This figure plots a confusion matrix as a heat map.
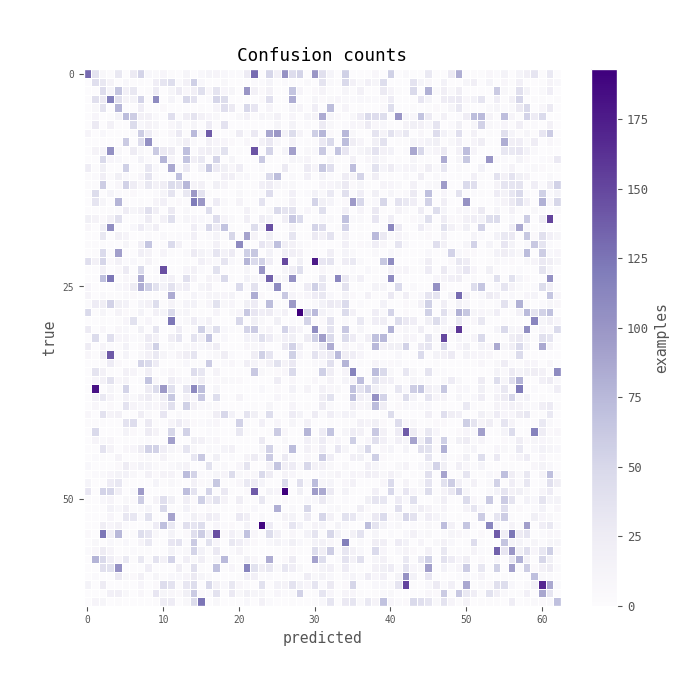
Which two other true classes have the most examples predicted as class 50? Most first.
15, 60
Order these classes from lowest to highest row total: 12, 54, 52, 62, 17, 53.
12, 62, 52, 17, 53, 54
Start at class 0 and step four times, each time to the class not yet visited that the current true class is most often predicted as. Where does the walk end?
26
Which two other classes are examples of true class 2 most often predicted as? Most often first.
21, 45
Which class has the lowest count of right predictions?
39
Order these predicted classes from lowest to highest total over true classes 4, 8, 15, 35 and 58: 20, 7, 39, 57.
20, 7, 57, 39
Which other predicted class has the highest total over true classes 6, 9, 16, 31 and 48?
47
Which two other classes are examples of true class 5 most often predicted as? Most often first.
41, 31
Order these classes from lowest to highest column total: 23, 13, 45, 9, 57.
9, 23, 13, 57, 45
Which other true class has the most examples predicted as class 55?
8
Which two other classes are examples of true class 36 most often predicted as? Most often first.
57, 8
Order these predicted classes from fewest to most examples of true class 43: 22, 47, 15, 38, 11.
22, 15, 38, 47, 11
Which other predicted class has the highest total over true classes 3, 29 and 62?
11
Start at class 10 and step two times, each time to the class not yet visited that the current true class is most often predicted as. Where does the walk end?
23
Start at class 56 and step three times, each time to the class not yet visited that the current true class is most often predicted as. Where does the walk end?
61
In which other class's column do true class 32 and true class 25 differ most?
46
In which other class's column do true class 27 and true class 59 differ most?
42
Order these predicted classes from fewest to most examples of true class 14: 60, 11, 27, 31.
31, 27, 11, 60
